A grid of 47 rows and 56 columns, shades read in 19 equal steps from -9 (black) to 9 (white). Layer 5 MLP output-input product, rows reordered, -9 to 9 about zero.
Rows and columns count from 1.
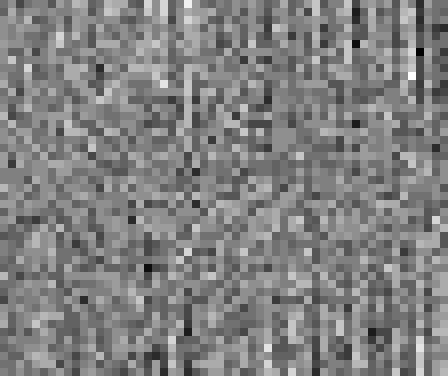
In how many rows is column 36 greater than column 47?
22
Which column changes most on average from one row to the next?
25
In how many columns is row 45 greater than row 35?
18
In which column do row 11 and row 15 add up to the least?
56
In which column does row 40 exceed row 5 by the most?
37
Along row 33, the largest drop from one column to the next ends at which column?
24
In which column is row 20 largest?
38
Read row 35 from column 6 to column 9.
0 -2 -2 1
